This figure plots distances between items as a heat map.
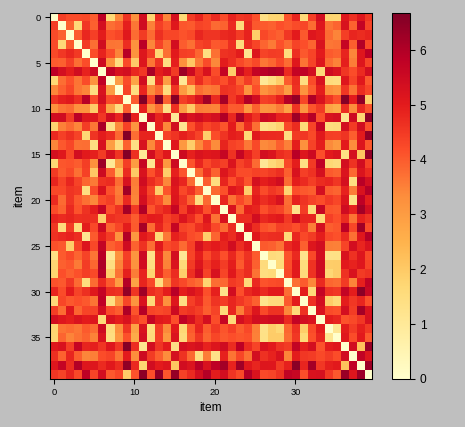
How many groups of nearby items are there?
10
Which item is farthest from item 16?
6
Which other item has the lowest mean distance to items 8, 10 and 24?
14
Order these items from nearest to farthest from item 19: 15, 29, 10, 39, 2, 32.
29, 10, 32, 2, 15, 39
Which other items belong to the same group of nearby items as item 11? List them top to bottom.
15, 36, 38
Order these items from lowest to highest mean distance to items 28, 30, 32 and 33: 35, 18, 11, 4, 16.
35, 16, 4, 18, 11
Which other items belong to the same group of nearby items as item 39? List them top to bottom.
9
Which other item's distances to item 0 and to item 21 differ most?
30
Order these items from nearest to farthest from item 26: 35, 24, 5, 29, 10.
35, 10, 5, 29, 24
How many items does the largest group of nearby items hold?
10
